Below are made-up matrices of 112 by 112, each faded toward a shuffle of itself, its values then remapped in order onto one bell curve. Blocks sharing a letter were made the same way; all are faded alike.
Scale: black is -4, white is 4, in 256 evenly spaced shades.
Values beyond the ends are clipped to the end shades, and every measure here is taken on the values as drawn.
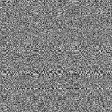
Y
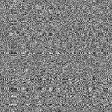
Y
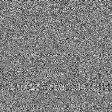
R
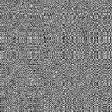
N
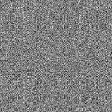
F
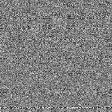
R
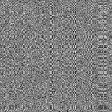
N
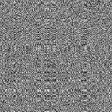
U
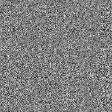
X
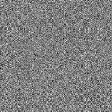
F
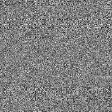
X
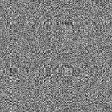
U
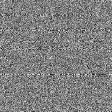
R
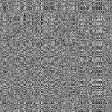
N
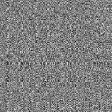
F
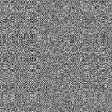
U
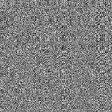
F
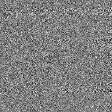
X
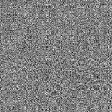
F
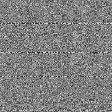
R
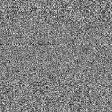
R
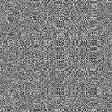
U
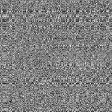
Y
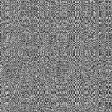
N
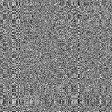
N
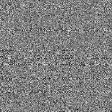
X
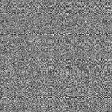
Y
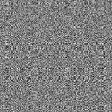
U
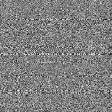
R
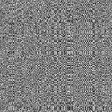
N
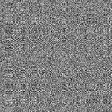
U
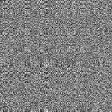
U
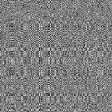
N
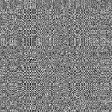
N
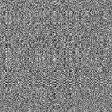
U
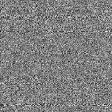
R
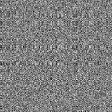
U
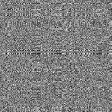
Y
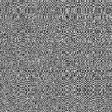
N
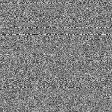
R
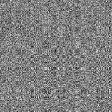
U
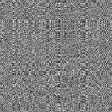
N
